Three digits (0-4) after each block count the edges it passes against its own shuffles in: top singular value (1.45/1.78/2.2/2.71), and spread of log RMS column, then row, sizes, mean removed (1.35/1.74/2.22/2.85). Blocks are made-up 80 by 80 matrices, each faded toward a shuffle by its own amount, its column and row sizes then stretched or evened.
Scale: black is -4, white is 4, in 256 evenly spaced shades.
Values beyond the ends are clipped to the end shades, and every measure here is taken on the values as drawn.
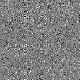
3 1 1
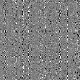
3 4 1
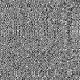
3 1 1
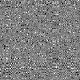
3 0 2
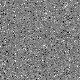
0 2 0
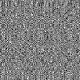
3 1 1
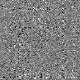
2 3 2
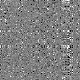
3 3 1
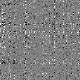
1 4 3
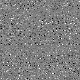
0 0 3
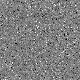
0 0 0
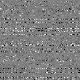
3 0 4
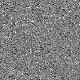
0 0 1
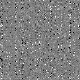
1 3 0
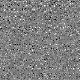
1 1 3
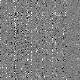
0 4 2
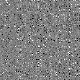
2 3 2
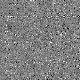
1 1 2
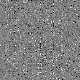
1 2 0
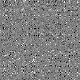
2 2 2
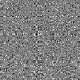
3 2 2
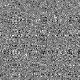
3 1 3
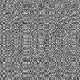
4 0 3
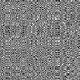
4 3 0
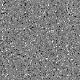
1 1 1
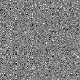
2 2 1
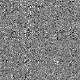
2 3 2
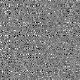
2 2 3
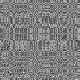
4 1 0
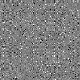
3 2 0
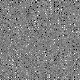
2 2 2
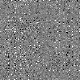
1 3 3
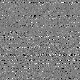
1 0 4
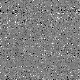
0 2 2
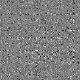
1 3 3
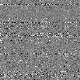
2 1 4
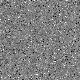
0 0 1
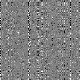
4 4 1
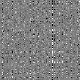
3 4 2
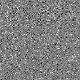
1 2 2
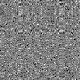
3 0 2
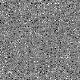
1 1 2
